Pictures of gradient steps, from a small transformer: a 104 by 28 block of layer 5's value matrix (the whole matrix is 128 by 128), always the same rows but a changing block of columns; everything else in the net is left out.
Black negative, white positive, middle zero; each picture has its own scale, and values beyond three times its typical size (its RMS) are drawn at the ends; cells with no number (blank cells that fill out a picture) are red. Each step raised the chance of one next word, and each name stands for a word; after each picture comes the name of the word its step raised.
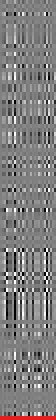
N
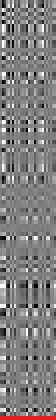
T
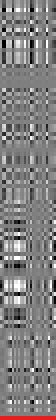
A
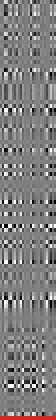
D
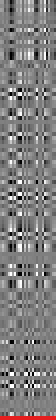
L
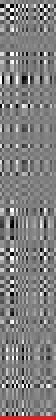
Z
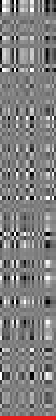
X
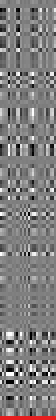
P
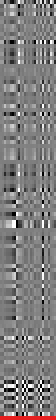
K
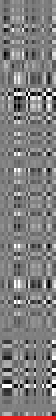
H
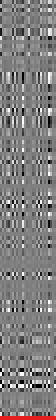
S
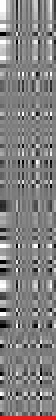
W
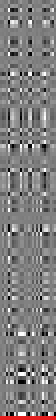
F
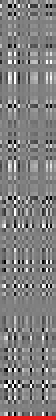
Z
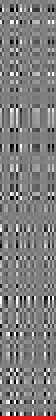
F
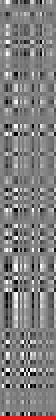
N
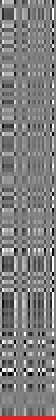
N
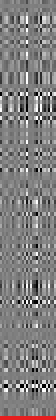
H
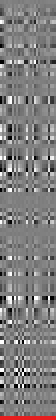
A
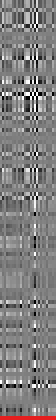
H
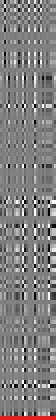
Z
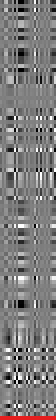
X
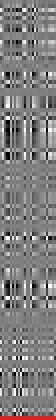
T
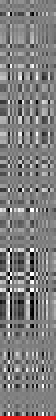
N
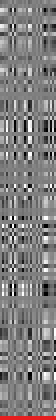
T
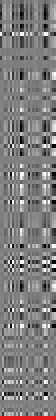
W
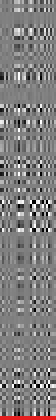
S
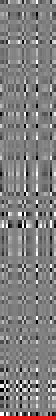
K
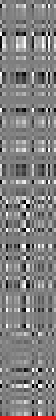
S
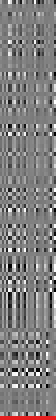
N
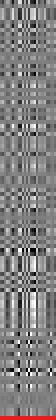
N
